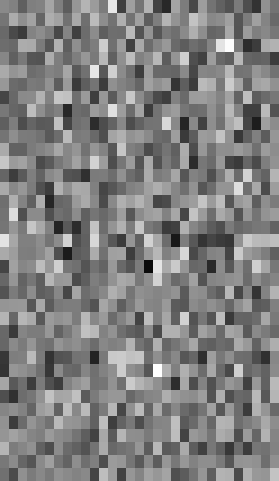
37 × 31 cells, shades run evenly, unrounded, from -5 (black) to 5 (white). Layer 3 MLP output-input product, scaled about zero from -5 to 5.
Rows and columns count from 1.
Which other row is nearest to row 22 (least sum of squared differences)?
27
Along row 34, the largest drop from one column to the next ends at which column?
21
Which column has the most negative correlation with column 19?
15
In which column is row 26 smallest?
2
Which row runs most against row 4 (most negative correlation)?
36
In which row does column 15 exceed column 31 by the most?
5
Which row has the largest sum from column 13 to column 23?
29
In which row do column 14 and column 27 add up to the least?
37
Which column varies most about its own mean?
26
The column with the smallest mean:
22
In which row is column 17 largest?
19
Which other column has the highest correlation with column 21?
11
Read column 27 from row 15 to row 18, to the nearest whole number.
4 1 -2 -1
